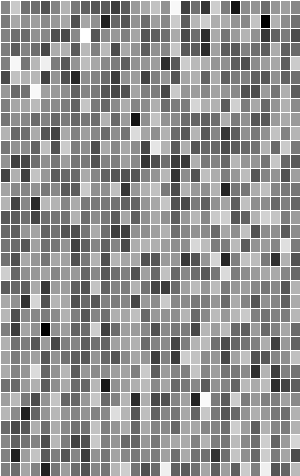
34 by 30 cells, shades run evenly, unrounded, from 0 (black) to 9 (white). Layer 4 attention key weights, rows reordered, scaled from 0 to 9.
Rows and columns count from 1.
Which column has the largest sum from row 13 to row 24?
22
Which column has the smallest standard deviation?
8
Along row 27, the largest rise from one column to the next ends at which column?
27
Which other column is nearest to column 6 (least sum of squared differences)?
10
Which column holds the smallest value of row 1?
24
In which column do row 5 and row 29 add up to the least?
17
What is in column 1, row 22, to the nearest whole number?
6
